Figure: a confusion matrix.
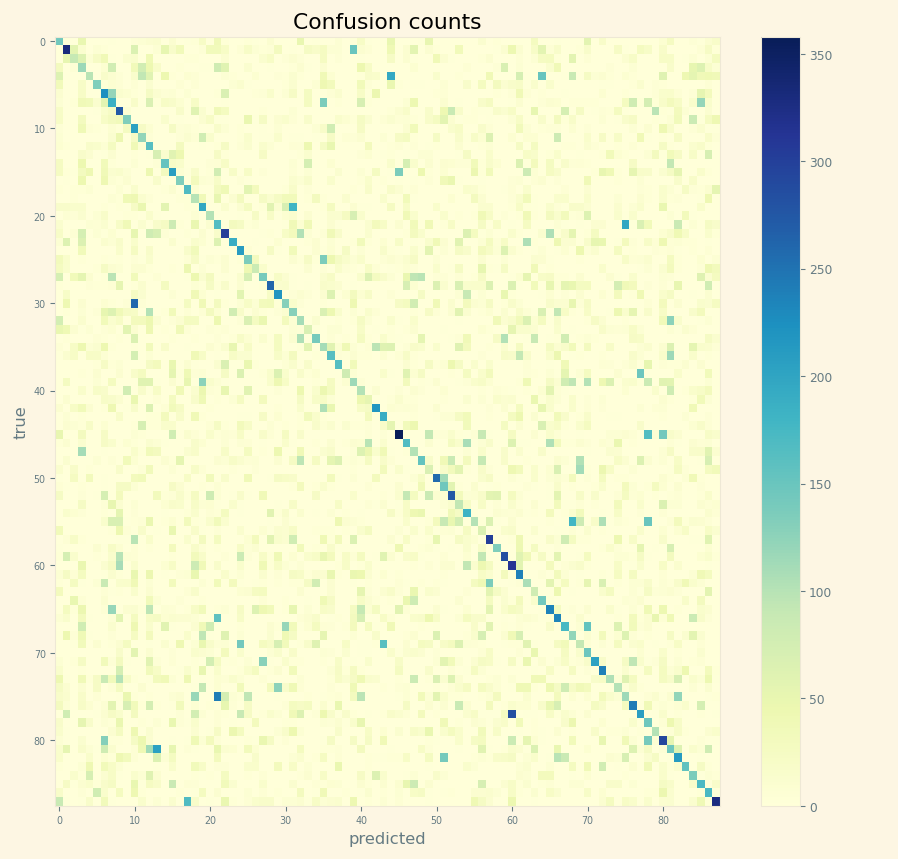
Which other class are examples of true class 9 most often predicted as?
84
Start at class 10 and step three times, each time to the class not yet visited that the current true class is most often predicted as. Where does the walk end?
13
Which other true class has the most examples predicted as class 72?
55
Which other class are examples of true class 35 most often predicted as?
42
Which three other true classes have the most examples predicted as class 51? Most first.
82, 50, 55
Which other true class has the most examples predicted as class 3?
47
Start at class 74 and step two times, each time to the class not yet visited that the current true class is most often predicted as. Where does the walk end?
54
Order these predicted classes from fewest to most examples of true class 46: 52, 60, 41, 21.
21, 52, 60, 41
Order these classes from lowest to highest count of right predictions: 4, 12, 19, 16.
4, 16, 12, 19
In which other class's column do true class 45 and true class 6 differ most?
78
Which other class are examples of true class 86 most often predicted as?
5
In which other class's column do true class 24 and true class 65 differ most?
7
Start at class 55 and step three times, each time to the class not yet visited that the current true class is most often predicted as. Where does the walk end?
31
